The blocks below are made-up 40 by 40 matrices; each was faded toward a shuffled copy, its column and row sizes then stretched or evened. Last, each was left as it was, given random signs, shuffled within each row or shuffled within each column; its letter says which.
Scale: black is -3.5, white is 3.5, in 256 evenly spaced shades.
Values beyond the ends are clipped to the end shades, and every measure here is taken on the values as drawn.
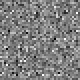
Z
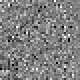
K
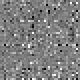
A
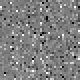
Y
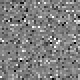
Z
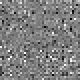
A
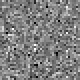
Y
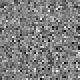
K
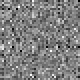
A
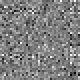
A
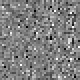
Y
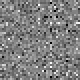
Y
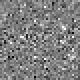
A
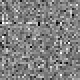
K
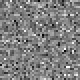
Z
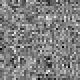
A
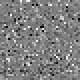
Z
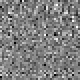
A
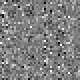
Y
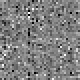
Y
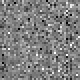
Y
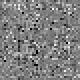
K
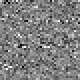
Z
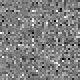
A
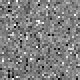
Y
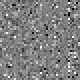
Y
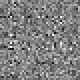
K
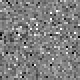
Z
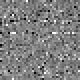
Z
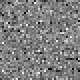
Z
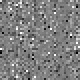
Y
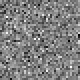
Y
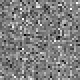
Y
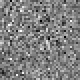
A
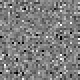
K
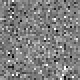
Y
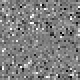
Z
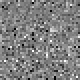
Z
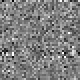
A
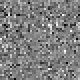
K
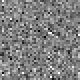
Y
